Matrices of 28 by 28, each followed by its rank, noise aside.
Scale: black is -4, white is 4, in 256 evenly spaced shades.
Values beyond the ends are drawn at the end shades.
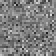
eight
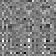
four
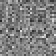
four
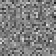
eight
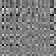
two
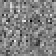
six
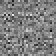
six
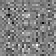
four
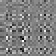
two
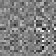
three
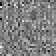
six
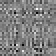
three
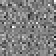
six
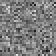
eight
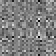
three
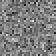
eight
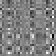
two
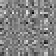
three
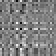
two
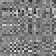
four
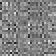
four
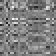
two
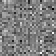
six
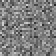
eight
